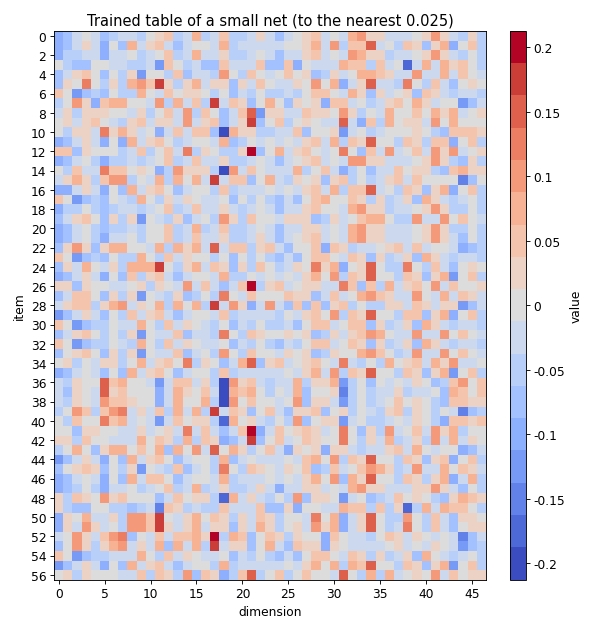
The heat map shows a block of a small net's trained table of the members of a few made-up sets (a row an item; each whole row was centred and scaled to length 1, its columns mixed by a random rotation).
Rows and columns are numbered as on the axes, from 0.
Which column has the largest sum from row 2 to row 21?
41
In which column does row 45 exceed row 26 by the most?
18
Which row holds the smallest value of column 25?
43
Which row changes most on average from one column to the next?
28
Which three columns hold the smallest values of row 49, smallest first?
38, 11, 26
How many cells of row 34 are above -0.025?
31
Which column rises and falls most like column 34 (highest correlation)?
8
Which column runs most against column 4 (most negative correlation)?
15
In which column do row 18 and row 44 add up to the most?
34
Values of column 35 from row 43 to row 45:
-0.025 0 0.075
